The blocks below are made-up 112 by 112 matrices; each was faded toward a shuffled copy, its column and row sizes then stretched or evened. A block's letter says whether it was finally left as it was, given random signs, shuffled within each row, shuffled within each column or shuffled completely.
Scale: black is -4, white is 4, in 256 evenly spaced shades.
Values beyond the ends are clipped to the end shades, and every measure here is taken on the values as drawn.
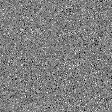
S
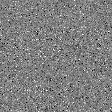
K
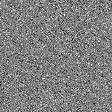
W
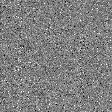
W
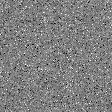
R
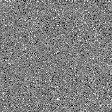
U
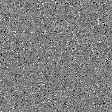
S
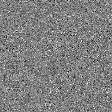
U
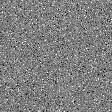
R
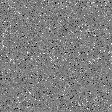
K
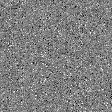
W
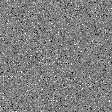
K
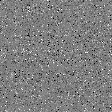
S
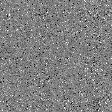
S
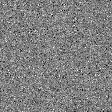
K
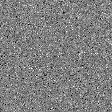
K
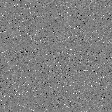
K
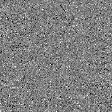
U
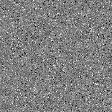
W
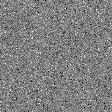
W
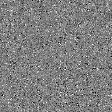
S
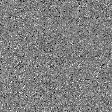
S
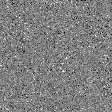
K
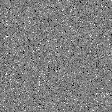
W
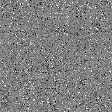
S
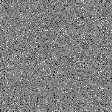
U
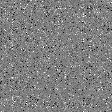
S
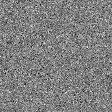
K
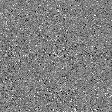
U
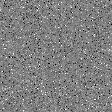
W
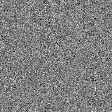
W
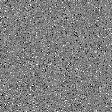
U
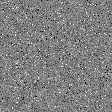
R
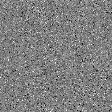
W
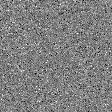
K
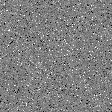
R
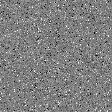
W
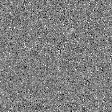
S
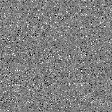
U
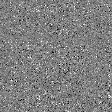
S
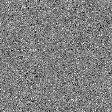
S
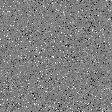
K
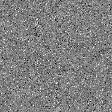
W
